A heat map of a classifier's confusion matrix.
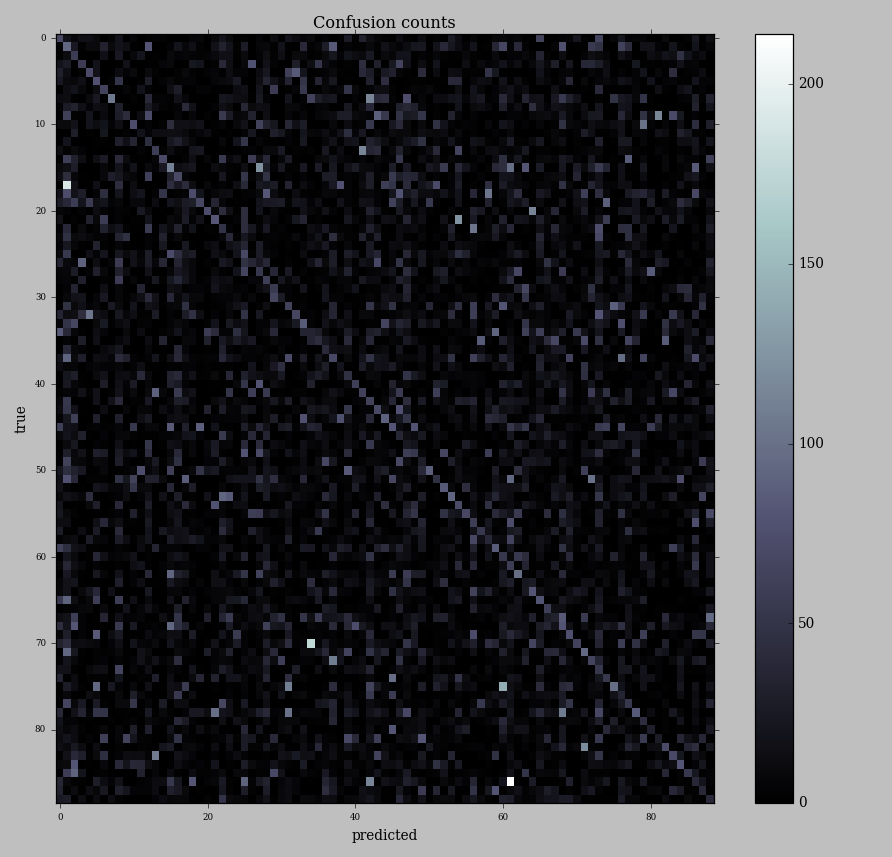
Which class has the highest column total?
1
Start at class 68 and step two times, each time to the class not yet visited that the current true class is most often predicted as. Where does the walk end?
27
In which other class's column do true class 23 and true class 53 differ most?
22
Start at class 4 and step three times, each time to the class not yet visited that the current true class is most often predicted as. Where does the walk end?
8
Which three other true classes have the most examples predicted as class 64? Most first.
20, 70, 8
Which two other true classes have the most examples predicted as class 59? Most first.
34, 87
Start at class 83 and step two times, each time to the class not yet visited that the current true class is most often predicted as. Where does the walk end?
41
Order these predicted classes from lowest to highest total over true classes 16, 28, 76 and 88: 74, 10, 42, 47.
74, 10, 47, 42
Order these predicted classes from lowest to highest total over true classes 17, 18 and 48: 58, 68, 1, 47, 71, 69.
69, 68, 71, 47, 58, 1
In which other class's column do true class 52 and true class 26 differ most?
3
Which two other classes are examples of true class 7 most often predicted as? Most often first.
42, 47
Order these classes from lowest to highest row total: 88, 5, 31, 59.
88, 5, 59, 31
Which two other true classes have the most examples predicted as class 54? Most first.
21, 13
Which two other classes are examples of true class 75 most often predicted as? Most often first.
60, 31
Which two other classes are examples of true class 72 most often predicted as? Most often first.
37, 30
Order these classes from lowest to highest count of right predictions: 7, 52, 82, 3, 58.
58, 3, 82, 52, 7
